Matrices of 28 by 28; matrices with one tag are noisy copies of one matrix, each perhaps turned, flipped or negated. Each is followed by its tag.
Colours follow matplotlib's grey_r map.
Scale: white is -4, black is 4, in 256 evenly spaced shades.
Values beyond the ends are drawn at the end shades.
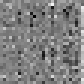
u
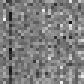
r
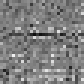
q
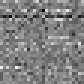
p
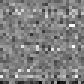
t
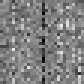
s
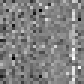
r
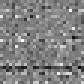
p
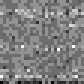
t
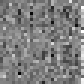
u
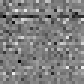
p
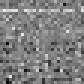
r
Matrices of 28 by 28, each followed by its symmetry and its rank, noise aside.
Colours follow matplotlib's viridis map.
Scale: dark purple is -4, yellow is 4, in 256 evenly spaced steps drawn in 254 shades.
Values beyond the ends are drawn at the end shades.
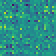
antisymmetric, rank six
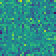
no symmetry, rank seven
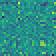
no symmetry, rank six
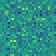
antisymmetric, rank six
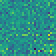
no symmetry, rank five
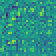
symmetric, rank five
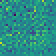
symmetric, rank seven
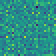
antisymmetric, rank six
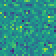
no symmetry, rank six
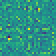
symmetric, rank five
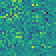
no symmetry, rank seven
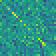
symmetric, rank seven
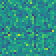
no symmetry, rank seven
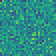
symmetric, rank seven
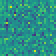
no symmetry, rank six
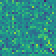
no symmetry, rank seven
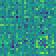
symmetric, rank five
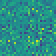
no symmetry, rank six
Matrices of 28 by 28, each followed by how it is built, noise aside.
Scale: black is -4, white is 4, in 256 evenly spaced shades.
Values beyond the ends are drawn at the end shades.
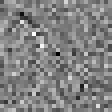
banded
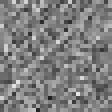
Hankel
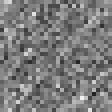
Hankel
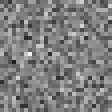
noise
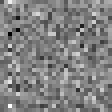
uneven columns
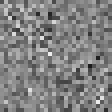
block diagonal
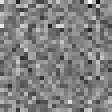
low rank
